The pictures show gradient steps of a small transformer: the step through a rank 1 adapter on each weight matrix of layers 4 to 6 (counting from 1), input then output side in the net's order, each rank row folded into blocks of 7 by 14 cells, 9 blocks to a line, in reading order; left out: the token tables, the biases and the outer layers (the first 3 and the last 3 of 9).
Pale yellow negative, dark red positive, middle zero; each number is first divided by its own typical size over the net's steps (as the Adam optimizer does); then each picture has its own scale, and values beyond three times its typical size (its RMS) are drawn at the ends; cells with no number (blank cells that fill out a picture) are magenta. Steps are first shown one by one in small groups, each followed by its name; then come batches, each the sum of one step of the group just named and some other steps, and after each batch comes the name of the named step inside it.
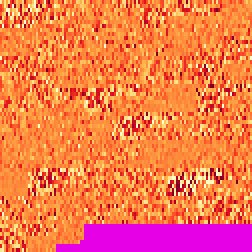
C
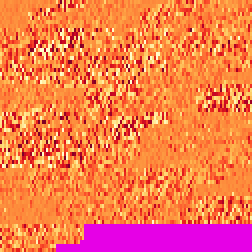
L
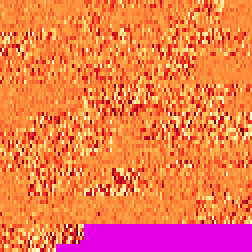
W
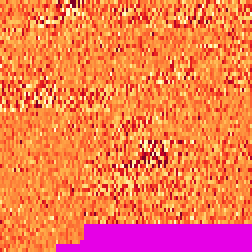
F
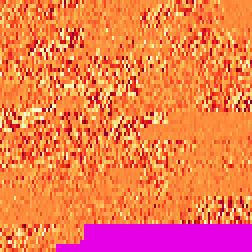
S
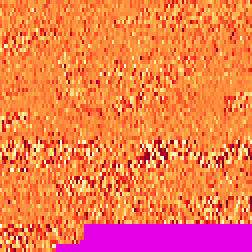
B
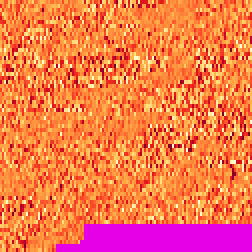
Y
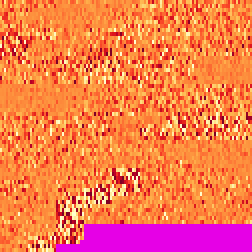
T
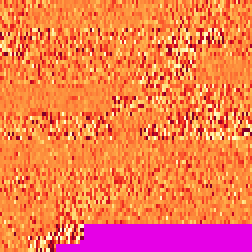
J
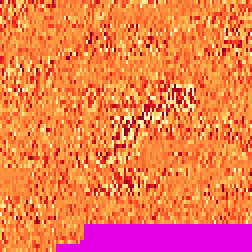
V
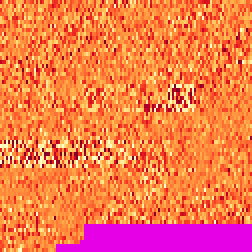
V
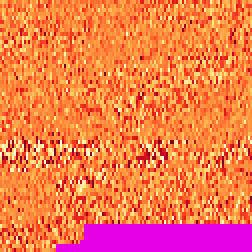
B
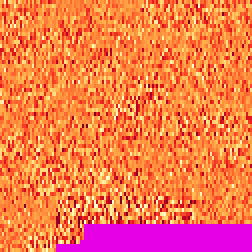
T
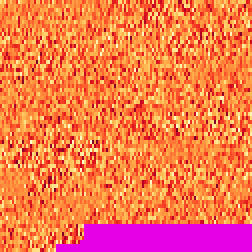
W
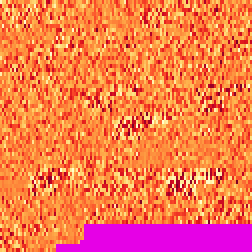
C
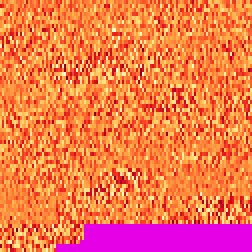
T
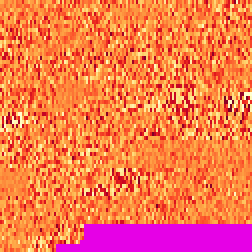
J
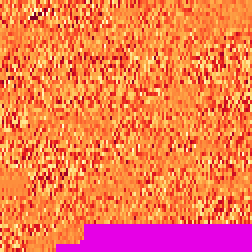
Y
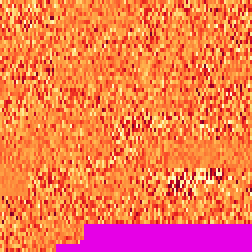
C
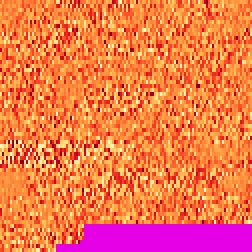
W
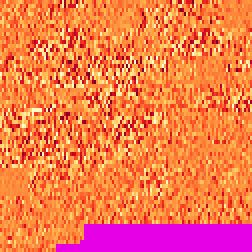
S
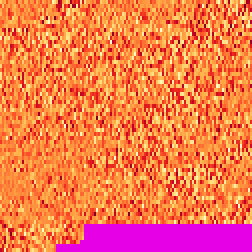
F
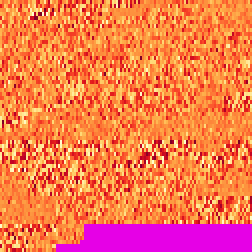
B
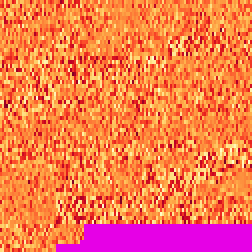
L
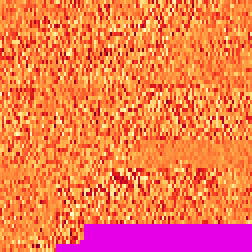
T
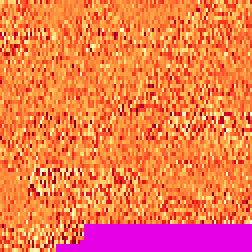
W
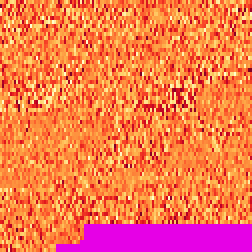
F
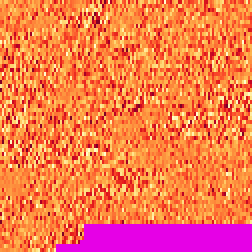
W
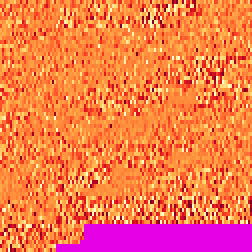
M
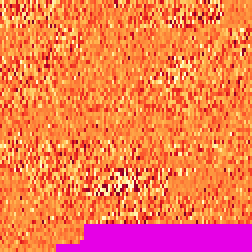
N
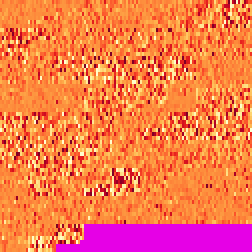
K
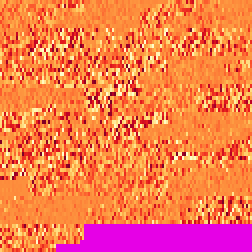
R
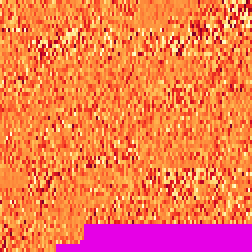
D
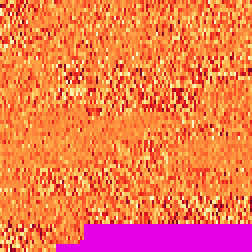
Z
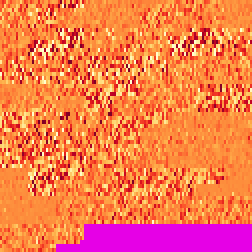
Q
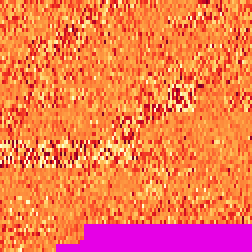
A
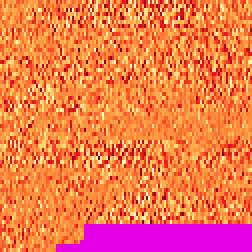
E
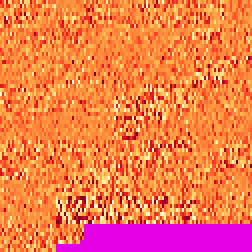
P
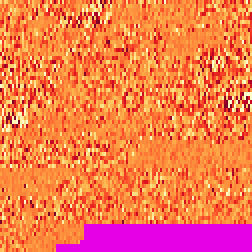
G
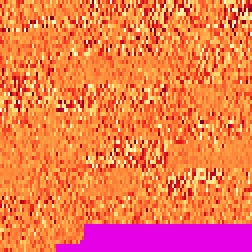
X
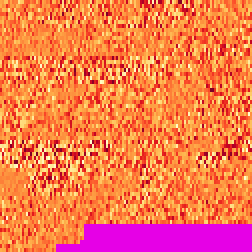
E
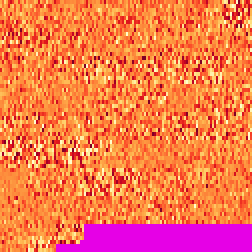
K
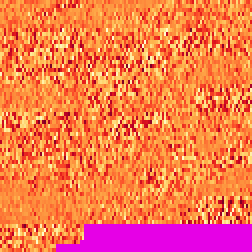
R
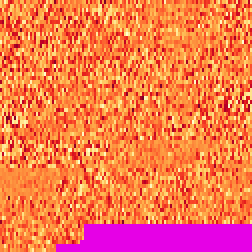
G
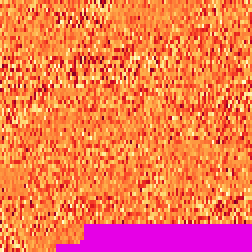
G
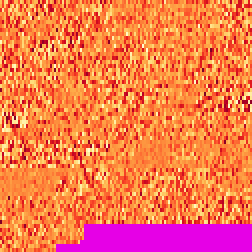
G
